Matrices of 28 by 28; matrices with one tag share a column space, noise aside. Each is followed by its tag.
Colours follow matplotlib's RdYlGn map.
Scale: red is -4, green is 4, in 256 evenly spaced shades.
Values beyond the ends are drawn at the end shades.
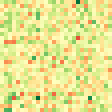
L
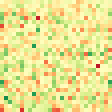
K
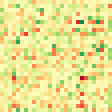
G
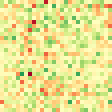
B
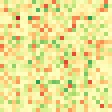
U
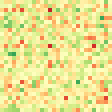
U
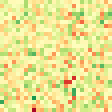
K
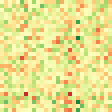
L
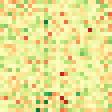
L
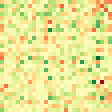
L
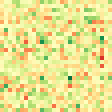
G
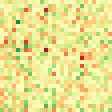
G
